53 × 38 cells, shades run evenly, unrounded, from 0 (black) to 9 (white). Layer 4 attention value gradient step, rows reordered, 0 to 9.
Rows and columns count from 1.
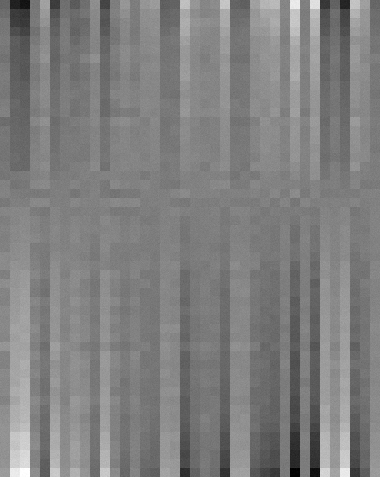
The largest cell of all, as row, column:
53, 3
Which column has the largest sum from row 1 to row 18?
30
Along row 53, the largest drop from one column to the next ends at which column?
36
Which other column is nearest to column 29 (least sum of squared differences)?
31
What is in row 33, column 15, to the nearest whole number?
4
